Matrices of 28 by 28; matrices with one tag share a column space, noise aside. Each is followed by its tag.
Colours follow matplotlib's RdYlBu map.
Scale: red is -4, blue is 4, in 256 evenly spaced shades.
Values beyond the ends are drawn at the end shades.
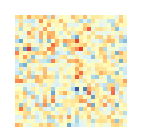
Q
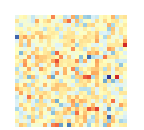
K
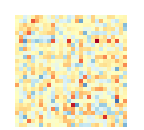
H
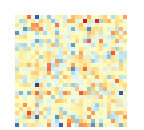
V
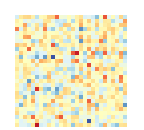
Q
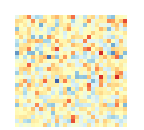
Q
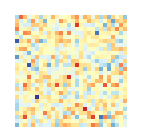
V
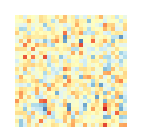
H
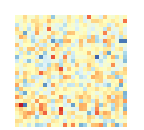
H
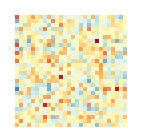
Q
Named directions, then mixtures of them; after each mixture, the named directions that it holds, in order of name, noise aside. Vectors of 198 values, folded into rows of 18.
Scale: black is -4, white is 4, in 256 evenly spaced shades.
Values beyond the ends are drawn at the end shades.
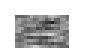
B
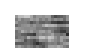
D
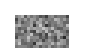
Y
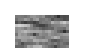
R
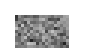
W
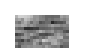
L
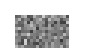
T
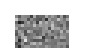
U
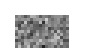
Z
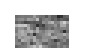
R.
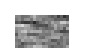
R.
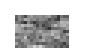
B, R, W.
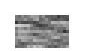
R.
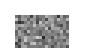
U.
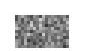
T, W, Y.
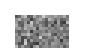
T.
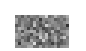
Y.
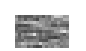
D, R.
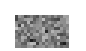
W.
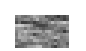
R.
